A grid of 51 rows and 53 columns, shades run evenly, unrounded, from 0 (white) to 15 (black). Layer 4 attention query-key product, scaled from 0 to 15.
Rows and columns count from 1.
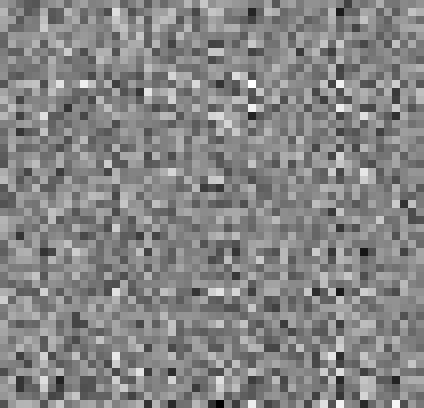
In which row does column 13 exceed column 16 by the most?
26
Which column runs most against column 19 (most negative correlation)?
18
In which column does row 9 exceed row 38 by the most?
43
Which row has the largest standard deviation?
51
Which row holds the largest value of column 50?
48
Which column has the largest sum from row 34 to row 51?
40
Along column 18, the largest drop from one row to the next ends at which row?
47
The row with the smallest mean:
11
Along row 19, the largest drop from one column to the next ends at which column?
46
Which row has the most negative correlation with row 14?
2
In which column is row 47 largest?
22
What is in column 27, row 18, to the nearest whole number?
9
